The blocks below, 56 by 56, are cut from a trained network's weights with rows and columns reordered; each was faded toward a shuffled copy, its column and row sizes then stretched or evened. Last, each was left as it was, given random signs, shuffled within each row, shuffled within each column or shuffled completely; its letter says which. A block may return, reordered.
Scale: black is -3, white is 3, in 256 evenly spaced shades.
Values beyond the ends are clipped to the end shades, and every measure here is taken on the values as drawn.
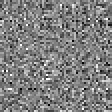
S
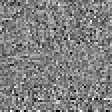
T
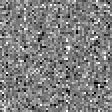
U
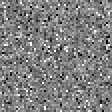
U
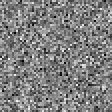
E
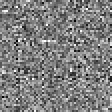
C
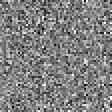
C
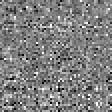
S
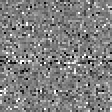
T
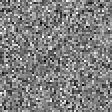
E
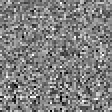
C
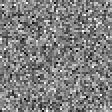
E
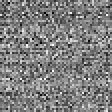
S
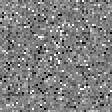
E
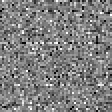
T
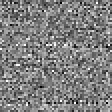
T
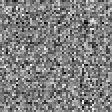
S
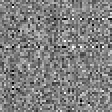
S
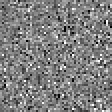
U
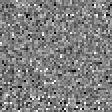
T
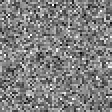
E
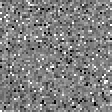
E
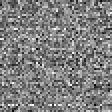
S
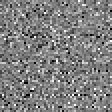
T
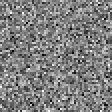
E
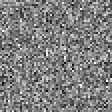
U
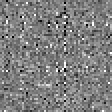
C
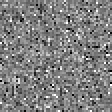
E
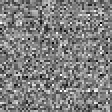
S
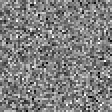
E
